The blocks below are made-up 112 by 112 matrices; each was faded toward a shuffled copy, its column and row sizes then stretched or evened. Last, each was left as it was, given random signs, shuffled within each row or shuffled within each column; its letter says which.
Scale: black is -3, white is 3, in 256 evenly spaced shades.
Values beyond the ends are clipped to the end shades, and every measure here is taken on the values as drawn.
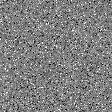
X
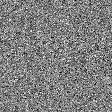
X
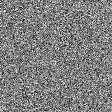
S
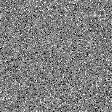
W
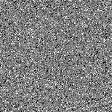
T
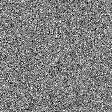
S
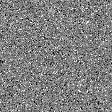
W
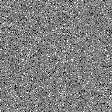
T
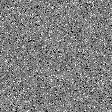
X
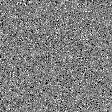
W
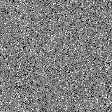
S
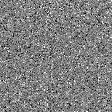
T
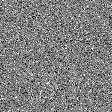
X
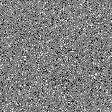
S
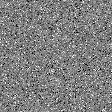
S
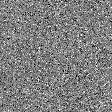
S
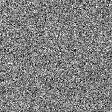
T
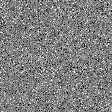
W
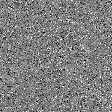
T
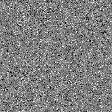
T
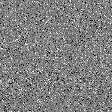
X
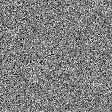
X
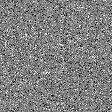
W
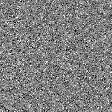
T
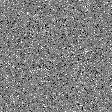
S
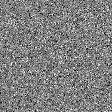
X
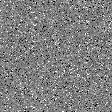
S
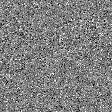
X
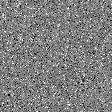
S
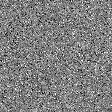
X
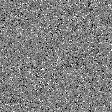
W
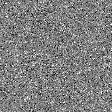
W
